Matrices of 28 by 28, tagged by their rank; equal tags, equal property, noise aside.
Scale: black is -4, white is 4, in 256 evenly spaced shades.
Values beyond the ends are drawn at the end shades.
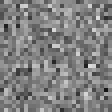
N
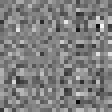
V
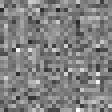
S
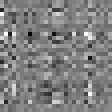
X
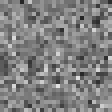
N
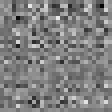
V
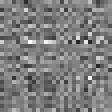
X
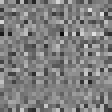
V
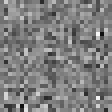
S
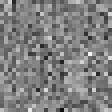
N
